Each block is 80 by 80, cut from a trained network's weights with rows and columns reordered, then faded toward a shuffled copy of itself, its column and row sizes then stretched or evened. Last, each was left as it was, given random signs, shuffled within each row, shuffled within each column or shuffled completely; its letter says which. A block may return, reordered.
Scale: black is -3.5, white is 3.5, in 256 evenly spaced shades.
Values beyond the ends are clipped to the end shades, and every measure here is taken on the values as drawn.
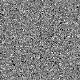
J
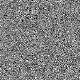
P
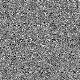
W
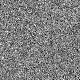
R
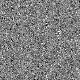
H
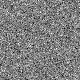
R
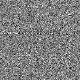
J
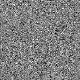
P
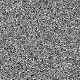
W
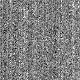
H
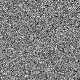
W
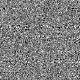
P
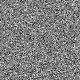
H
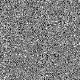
J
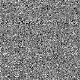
P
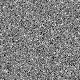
R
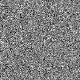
J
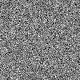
R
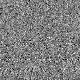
W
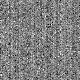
H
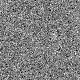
R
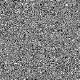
P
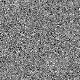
W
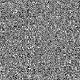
P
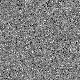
R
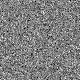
R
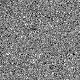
W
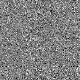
J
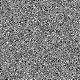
W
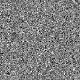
P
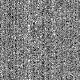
H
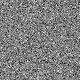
R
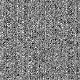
P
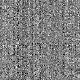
P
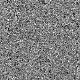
H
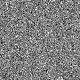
R
